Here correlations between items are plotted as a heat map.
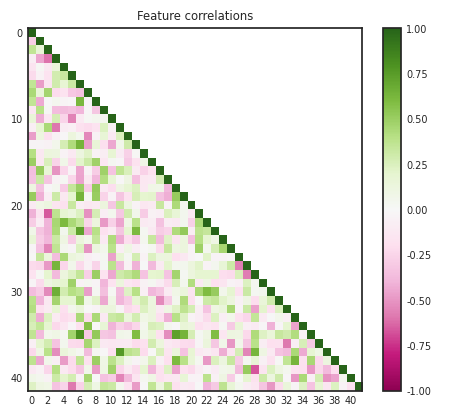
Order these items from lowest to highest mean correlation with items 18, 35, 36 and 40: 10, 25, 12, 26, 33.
10, 25, 12, 26, 33
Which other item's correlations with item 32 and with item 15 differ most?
36
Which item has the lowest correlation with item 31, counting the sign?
16
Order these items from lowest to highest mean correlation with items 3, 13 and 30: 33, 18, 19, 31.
33, 18, 19, 31
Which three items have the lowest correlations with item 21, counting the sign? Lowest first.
2, 7, 0
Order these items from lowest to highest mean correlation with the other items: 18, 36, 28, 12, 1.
1, 36, 12, 28, 18
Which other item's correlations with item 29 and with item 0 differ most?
5
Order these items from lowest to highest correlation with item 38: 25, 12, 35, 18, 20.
12, 20, 25, 35, 18
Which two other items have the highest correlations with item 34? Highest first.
7, 40
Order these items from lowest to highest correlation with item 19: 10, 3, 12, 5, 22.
12, 10, 22, 5, 3
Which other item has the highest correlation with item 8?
6
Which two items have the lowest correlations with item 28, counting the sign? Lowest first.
39, 27
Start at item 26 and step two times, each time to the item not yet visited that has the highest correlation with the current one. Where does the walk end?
22
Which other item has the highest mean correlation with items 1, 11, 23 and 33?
37
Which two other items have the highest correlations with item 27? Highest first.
3, 39
